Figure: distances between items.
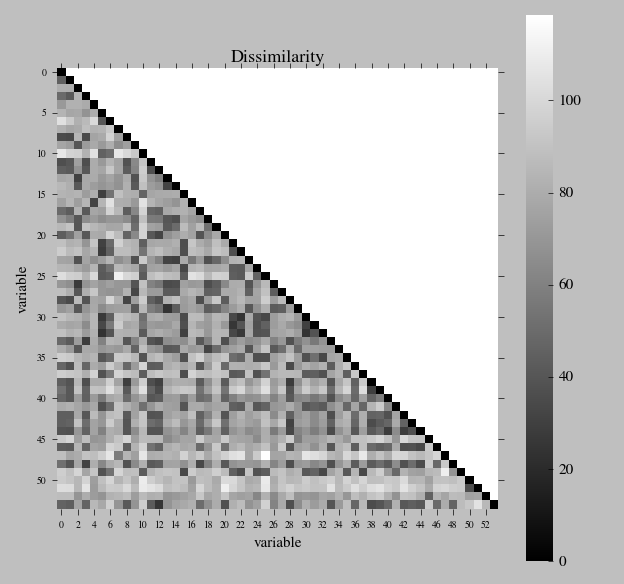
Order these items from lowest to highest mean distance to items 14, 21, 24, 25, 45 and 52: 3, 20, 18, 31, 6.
31, 6, 18, 3, 20
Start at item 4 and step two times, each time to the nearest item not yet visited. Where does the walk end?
23
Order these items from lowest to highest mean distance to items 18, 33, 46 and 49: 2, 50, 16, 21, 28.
28, 21, 2, 16, 50
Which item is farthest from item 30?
47
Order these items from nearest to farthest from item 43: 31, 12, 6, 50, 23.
12, 31, 23, 50, 6
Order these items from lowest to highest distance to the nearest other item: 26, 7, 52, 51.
26, 51, 52, 7
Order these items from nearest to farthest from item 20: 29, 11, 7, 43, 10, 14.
11, 43, 29, 14, 7, 10
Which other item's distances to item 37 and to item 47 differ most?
49
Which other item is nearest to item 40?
44
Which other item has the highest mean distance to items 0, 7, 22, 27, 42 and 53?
51
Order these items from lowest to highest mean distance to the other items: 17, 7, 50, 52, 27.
17, 27, 52, 7, 50
